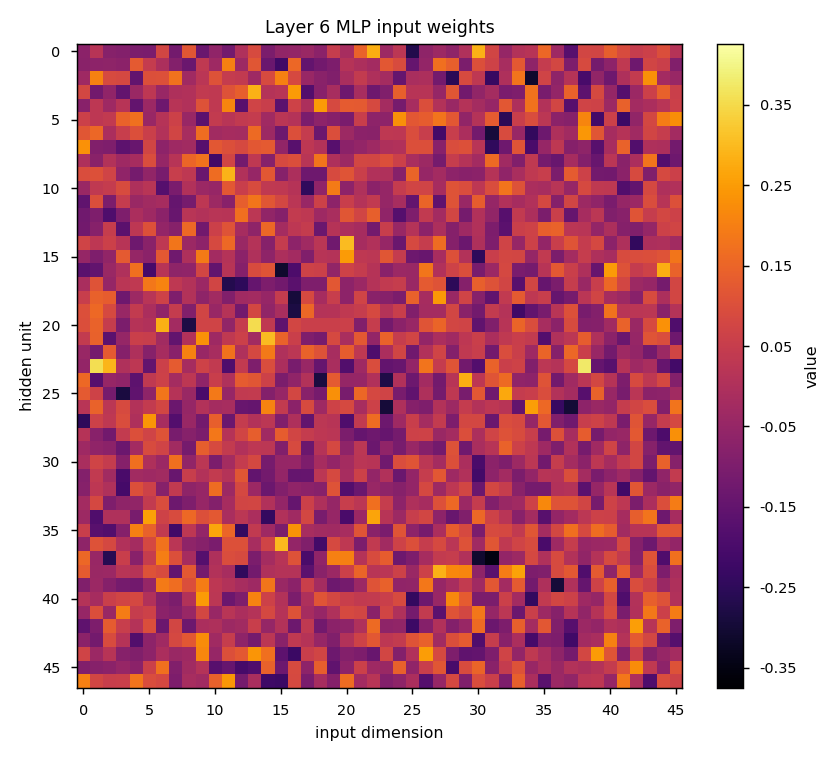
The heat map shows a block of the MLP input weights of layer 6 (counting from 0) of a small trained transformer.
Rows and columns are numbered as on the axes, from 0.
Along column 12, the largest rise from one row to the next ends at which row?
36
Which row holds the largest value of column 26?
44
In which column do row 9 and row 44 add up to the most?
11
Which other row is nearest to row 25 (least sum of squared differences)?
29
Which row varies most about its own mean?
23
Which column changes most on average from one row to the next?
31
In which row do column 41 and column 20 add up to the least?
32
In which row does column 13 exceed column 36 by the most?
20
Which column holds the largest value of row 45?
42
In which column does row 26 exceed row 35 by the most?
1
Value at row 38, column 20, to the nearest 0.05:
0.05
